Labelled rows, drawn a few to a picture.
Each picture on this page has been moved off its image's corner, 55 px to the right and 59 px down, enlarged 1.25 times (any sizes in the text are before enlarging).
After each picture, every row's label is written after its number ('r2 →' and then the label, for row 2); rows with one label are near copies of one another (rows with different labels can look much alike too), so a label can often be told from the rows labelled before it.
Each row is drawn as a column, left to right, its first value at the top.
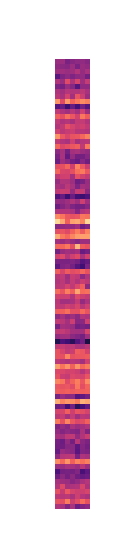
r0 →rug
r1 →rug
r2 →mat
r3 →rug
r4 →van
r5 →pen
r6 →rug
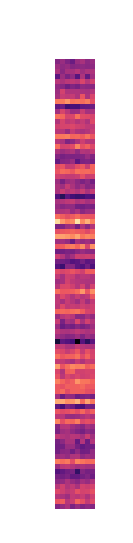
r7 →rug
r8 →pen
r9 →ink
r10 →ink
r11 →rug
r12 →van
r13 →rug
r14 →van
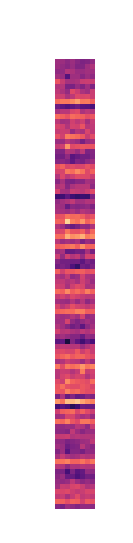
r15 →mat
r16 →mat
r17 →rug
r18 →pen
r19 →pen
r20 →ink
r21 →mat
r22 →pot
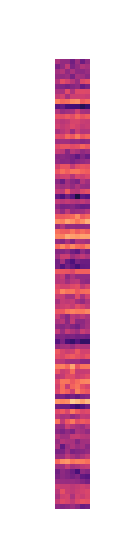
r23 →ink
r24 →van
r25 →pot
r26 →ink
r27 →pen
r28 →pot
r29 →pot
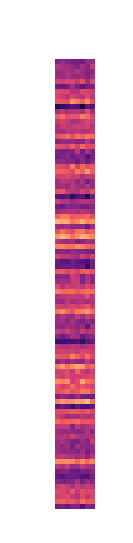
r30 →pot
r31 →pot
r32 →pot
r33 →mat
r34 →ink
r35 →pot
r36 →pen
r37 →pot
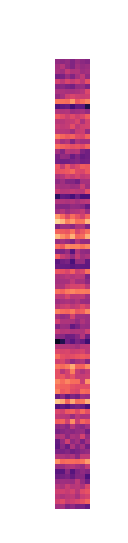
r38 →rug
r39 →rug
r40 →van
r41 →ink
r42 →van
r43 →mat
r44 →pot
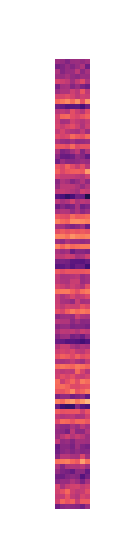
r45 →van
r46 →mat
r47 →mat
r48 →pen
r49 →ink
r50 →pot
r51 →pen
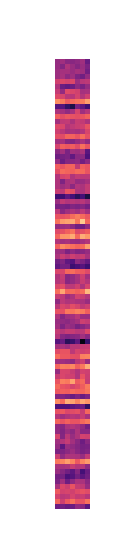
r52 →mat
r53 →van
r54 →pot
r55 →pot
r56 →pen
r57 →rug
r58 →mat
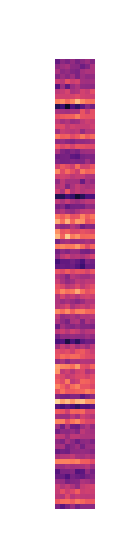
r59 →ink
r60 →mat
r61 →pot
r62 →mat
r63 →mat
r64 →pen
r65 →pen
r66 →pen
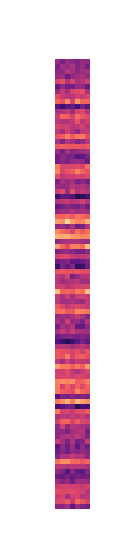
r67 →van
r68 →pot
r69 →rug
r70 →pot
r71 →pen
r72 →pen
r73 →van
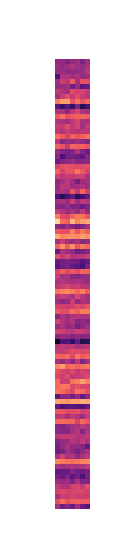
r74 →rug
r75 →mat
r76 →mat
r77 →pot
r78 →pen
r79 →pot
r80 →pot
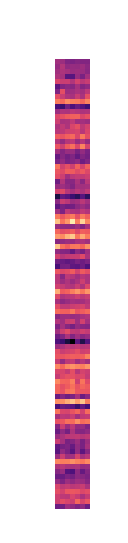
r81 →van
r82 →pot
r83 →rug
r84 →rug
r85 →mat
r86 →rug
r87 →mat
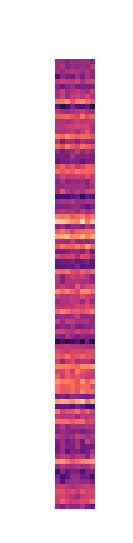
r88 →rug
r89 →pot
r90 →rug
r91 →rug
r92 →ink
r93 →rug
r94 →van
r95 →pot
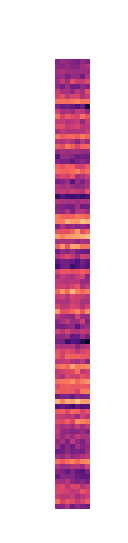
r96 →pen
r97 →van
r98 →rug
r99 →van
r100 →ink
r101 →rug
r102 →pot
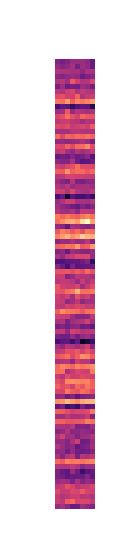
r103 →ink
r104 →ink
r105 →pen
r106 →pot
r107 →van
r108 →rug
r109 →rug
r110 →ink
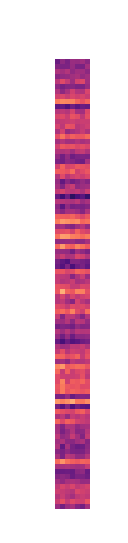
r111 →ink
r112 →van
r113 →ink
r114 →pen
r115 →van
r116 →van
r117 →pen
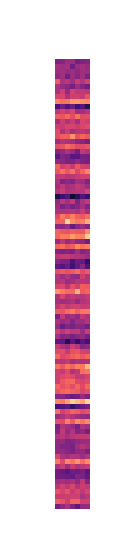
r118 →mat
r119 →pen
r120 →rug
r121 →pen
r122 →mat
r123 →ink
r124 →ink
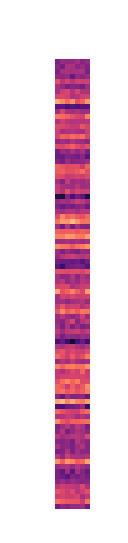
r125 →mat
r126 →pen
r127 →pot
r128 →rug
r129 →pot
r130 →ink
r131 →mat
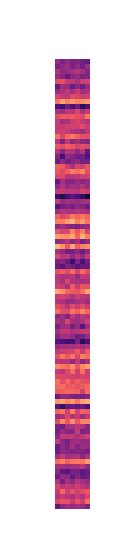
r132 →van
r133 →mat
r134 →rug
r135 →ink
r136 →pen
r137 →ink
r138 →mat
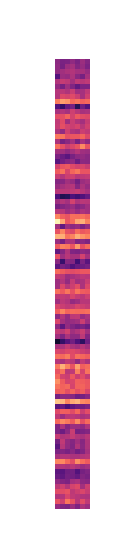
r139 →rug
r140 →ink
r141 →mat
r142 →pen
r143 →ink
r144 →rug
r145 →ink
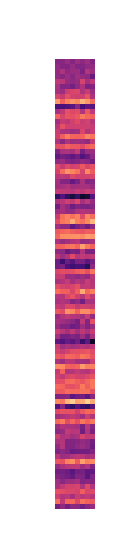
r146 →mat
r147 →ink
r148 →pen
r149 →pen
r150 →pen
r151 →mat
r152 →pen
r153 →rug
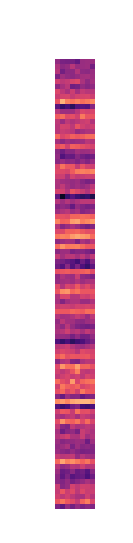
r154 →pot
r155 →mat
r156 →mat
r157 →pot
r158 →ink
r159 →pen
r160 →pen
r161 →pen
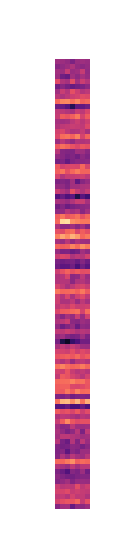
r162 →van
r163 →rug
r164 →rug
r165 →pot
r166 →pen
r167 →van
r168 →pen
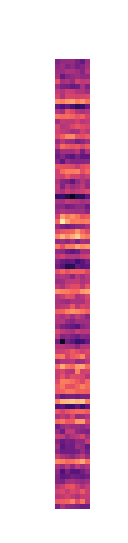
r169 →mat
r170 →rug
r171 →pen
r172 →pen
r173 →ink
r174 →mat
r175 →van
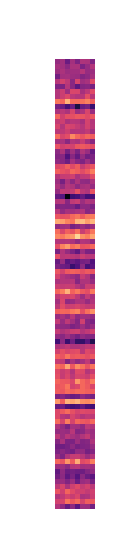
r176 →rug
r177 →van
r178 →mat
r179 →pen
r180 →pot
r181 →rug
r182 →pen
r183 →pot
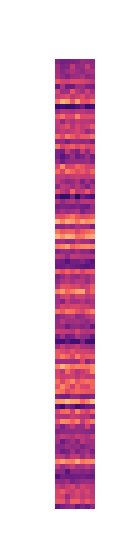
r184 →pot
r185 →mat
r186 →ink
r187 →pot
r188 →mat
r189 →van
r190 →pot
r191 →ink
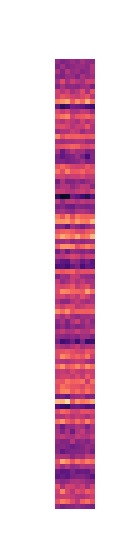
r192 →pen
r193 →mat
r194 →pen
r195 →van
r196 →rug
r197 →pen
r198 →mat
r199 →pot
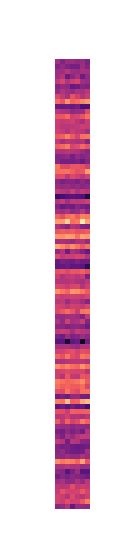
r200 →van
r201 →van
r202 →rug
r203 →van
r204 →van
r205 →rug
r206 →pen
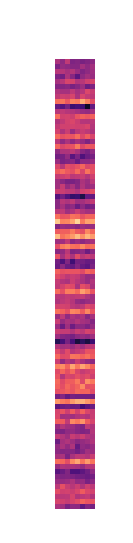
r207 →rug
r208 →ink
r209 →van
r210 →ink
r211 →rug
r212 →mat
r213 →pot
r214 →pot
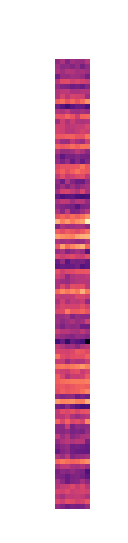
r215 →rug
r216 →van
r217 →pot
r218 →van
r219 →van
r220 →van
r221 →rug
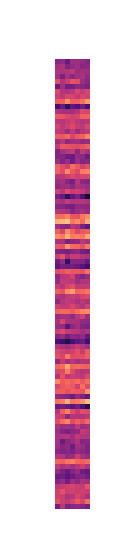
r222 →pot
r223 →rug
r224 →ink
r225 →van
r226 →pot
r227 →pen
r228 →pen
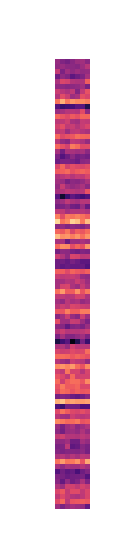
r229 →rug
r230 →mat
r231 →ink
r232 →rug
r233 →rug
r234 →pen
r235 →pot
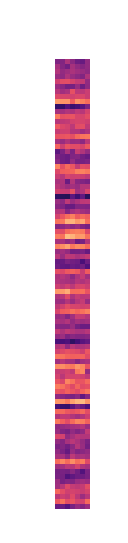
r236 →mat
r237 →mat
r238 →van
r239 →pot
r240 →ink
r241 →ink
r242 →pen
